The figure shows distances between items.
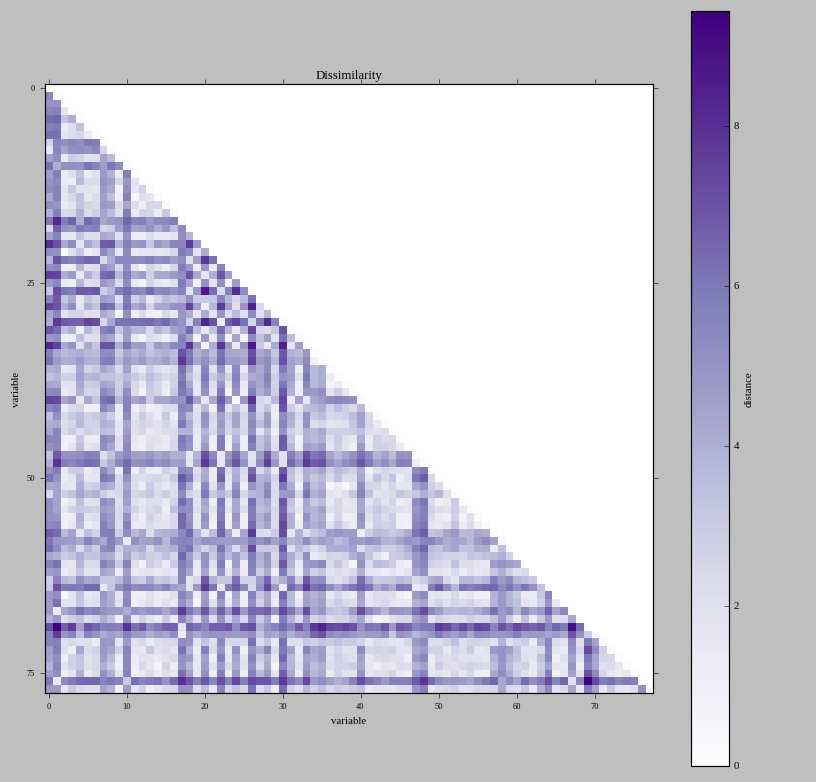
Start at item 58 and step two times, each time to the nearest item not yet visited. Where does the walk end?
76
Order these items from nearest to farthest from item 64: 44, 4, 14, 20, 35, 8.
8, 44, 14, 4, 35, 20
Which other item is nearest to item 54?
15
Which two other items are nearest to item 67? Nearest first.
1, 76
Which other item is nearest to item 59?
57
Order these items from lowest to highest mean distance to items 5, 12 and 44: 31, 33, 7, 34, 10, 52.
52, 31, 34, 33, 7, 10
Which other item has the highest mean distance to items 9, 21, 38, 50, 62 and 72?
69
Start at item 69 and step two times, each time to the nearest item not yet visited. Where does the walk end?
70
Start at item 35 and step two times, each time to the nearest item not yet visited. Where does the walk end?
60
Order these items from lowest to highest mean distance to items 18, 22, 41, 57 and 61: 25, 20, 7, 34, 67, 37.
25, 37, 7, 34, 20, 67
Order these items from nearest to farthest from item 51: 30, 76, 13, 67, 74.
74, 13, 67, 76, 30
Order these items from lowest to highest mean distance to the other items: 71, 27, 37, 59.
71, 37, 27, 59
